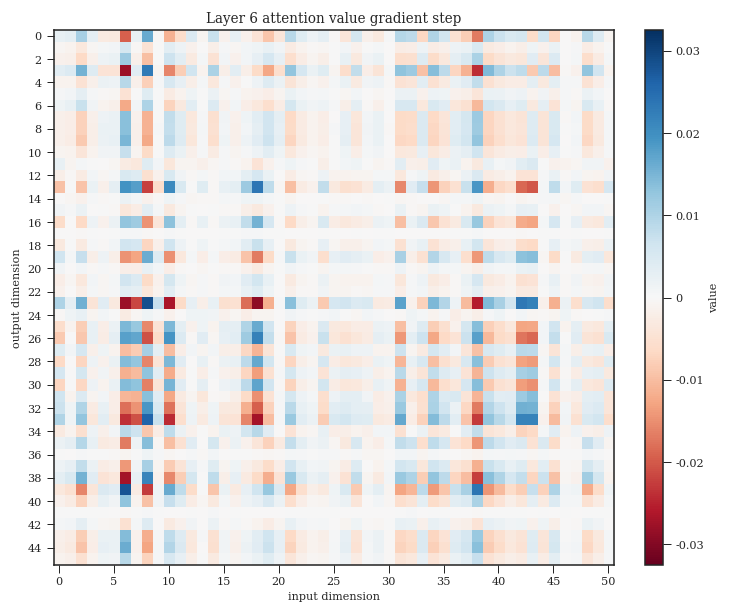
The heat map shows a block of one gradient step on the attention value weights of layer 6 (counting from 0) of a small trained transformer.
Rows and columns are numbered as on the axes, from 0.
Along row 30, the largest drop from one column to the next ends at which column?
8
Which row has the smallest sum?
39
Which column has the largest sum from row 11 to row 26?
18
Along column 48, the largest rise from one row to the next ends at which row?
3
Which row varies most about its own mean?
23
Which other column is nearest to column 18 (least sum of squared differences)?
10
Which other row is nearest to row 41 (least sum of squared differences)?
17
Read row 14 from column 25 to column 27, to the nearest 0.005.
0 0 0
